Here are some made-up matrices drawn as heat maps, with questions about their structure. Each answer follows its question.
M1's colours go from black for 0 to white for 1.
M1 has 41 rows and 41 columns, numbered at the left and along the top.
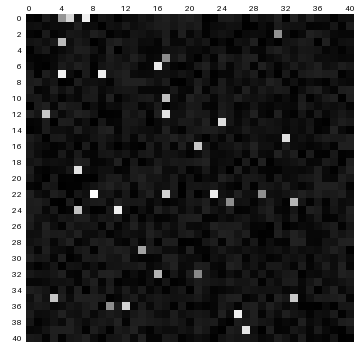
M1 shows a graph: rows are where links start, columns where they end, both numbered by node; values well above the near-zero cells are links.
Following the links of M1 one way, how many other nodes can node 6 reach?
2
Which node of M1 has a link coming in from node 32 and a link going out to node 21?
node 16
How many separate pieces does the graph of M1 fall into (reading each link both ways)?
12
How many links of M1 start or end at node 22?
4
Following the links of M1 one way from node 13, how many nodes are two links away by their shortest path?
2
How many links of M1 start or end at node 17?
4
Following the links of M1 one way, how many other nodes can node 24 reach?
4
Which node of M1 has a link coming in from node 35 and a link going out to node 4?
node 3
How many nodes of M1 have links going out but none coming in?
9
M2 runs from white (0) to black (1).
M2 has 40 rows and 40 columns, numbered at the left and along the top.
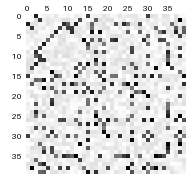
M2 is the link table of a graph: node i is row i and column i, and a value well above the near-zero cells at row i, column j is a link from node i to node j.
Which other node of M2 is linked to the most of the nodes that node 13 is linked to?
node 17
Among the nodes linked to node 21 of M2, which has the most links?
node 15
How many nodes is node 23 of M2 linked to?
3
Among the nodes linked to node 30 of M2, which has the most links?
node 12
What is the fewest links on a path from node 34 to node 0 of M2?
4
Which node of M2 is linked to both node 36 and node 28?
node 2
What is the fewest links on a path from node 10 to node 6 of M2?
3
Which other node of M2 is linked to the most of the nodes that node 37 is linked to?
node 39
